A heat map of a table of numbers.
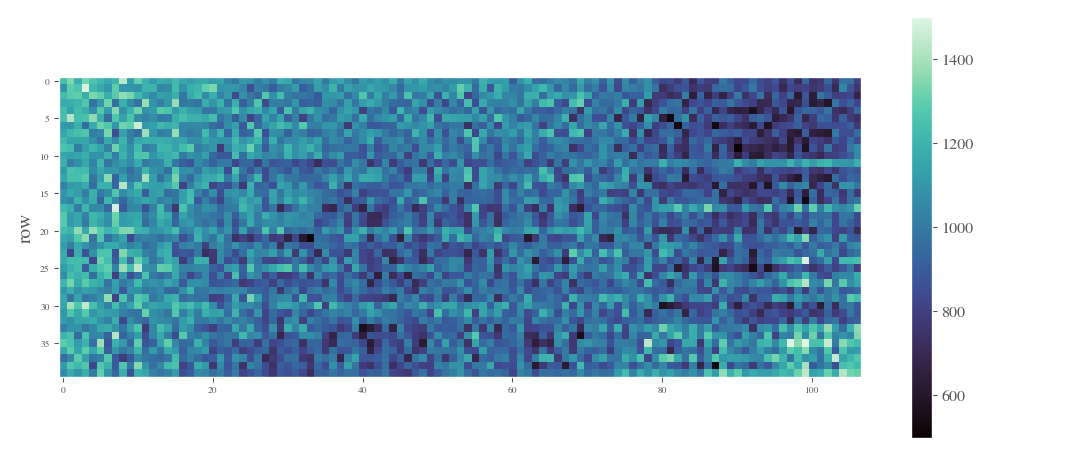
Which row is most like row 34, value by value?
17
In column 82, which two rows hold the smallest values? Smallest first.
6, 25
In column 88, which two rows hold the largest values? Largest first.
39, 35
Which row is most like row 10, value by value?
8
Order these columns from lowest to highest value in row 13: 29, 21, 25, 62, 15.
25, 29, 62, 21, 15
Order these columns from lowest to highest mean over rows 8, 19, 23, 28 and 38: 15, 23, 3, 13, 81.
81, 23, 15, 3, 13
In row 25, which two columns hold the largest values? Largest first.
10, 8
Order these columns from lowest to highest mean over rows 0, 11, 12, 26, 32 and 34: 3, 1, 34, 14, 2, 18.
34, 18, 14, 2, 1, 3
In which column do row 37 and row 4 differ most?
103
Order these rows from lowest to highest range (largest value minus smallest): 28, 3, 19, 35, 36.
28, 19, 36, 3, 35
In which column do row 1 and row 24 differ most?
99
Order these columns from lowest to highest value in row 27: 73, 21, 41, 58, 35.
41, 35, 73, 21, 58
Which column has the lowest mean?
92
